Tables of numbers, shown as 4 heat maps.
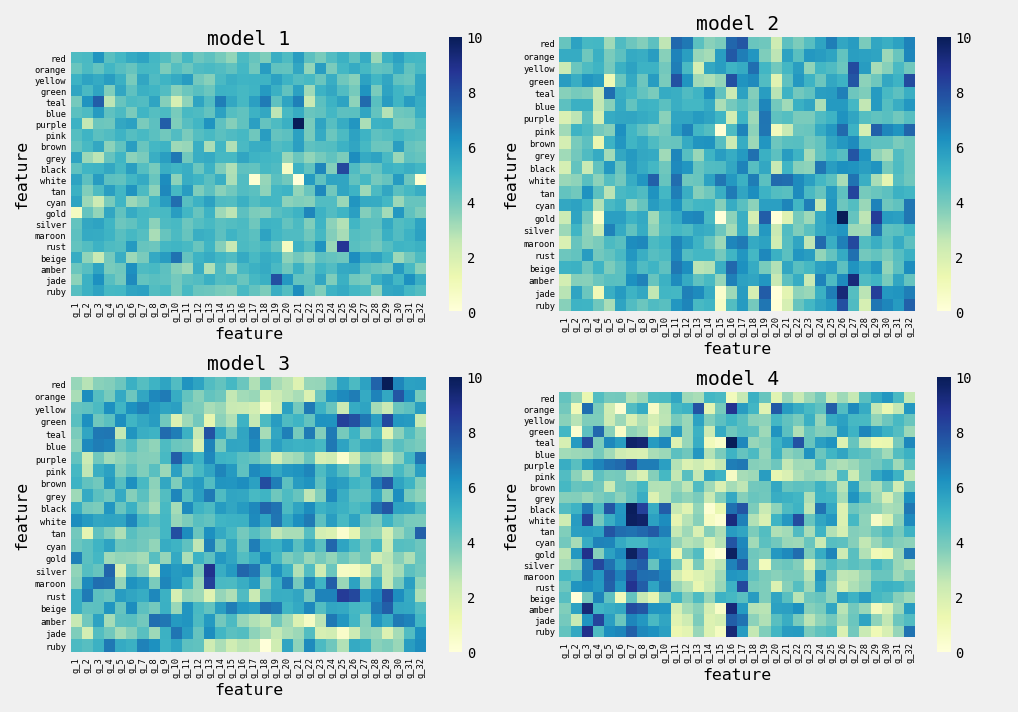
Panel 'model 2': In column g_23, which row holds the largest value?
cyan
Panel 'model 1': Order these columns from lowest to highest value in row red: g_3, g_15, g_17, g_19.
g_15, g_17, g_19, g_3
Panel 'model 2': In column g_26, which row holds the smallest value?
white
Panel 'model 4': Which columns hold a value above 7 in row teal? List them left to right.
g_3, g_7, g_8, g_16, g_22
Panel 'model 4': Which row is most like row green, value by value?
beige
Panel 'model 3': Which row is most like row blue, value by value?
cyan
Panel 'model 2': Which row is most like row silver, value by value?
teal
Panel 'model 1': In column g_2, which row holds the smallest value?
purple
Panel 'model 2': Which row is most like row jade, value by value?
gold
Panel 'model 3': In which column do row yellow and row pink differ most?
g_18
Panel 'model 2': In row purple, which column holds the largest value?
g_19
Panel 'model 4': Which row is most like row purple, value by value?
maroon
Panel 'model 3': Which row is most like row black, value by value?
beige
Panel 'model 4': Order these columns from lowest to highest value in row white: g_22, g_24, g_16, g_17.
g_24, g_17, g_22, g_16
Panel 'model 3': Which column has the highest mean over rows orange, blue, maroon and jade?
g_13
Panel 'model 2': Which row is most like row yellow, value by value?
grey
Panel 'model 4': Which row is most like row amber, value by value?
ruby
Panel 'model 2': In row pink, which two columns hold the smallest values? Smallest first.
g_15, g_20
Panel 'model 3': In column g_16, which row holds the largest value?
silver
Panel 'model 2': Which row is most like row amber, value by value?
maroon
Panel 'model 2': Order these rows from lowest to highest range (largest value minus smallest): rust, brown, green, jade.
rust, brown, green, jade
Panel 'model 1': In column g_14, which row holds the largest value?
teal
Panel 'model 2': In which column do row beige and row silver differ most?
g_16
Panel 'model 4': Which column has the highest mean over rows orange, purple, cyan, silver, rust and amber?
g_16
